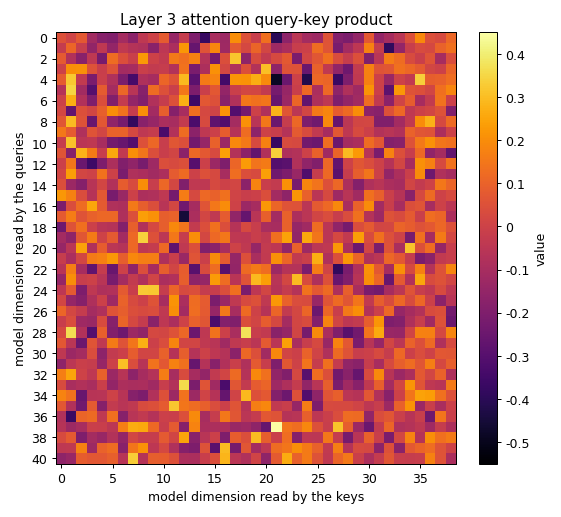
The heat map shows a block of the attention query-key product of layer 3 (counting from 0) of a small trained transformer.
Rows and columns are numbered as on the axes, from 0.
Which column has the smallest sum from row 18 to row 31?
17
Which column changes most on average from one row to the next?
21
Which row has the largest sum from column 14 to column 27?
16
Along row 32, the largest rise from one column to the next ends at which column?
25
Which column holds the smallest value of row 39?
15
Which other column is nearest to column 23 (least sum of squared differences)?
4
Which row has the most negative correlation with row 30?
13
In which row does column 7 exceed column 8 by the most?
40
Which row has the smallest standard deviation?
30
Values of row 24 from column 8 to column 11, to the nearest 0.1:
0.3 0.3 0 0.1
